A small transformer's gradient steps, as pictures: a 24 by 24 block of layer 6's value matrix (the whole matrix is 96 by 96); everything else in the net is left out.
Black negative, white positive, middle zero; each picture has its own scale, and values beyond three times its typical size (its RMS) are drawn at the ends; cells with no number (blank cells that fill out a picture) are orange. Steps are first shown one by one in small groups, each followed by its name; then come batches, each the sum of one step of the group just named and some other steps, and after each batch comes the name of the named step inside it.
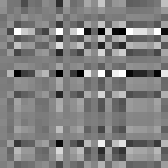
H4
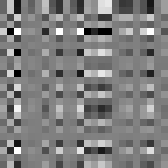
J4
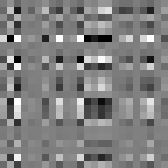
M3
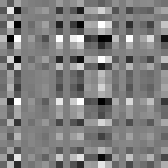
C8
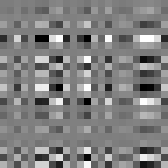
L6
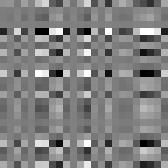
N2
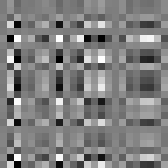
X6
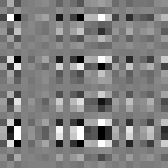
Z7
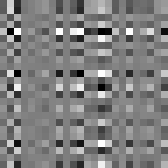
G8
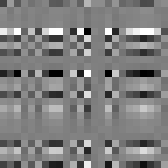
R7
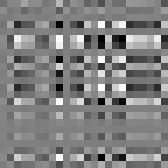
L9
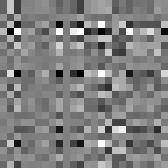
G8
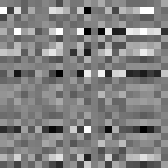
H4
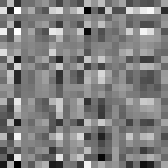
X6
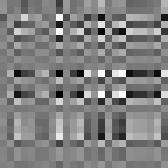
H4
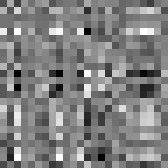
R7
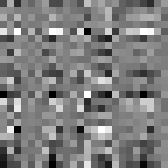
R7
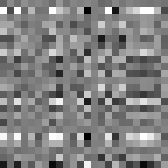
L9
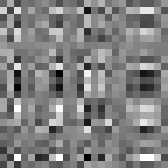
X6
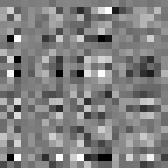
M3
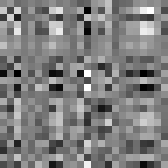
Z7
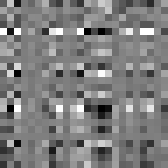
J4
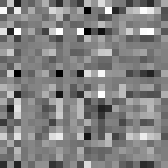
J4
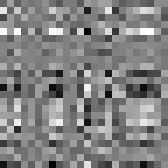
R7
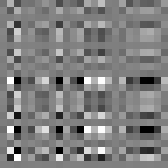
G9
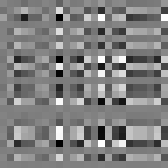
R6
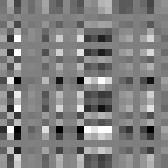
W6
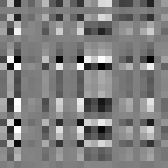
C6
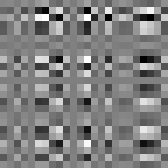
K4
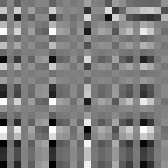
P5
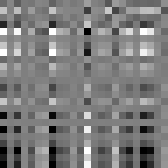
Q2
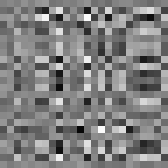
K4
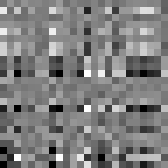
Q2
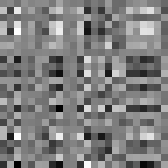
P5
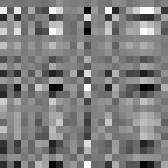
P5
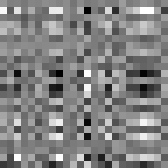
R6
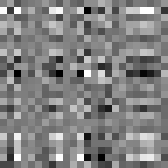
R6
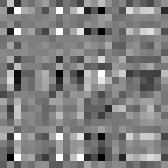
G9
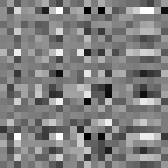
K4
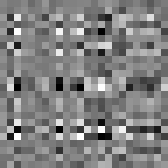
G9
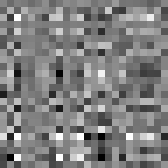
G9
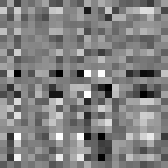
R6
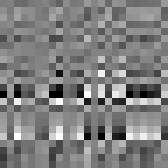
R6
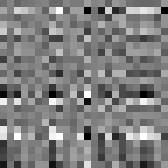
P5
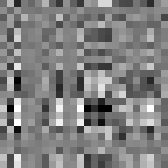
W6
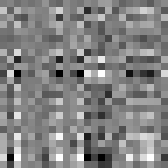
R6
